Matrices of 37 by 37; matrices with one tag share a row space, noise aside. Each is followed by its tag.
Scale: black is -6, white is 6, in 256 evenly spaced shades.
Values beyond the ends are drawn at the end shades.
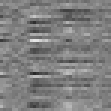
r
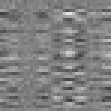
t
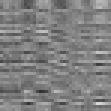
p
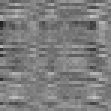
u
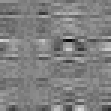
t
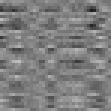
u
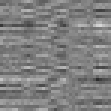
p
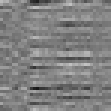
r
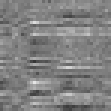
r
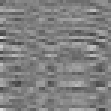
u
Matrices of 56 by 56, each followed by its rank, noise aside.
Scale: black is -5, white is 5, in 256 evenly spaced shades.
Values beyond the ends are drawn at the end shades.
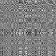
four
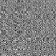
six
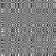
two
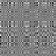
two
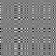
one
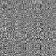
six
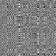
three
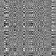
three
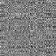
six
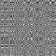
three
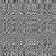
four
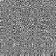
six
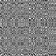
three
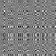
two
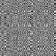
three
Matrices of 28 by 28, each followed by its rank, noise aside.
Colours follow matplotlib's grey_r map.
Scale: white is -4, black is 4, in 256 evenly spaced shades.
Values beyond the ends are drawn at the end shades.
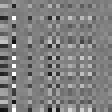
one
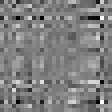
two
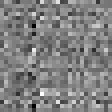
four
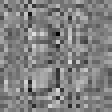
three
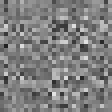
three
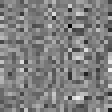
four
